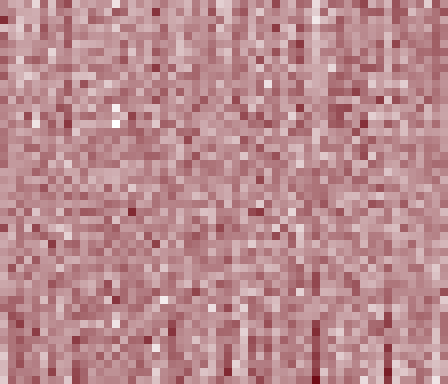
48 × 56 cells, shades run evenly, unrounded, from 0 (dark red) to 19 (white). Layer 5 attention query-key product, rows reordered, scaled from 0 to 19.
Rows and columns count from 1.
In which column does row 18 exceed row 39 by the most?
29
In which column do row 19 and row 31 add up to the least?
7
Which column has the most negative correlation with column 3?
43
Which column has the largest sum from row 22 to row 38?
50
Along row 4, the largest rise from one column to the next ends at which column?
36
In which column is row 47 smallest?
49
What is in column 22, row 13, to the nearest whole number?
11
